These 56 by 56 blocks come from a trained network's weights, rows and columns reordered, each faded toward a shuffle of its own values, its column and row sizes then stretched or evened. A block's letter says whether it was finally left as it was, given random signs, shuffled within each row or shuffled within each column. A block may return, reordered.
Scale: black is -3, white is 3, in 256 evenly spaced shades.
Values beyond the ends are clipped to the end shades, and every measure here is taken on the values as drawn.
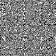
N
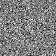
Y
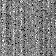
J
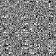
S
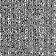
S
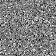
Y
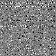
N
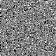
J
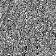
J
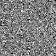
J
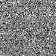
Y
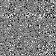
N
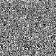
N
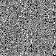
J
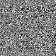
N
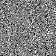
J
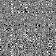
N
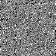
J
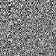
S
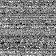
Y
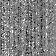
J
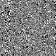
J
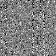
J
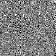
N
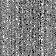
J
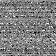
Y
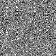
N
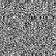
S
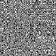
S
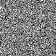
J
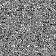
Y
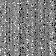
J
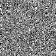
J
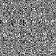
S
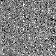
J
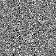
J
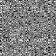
S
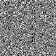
N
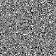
N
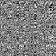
S
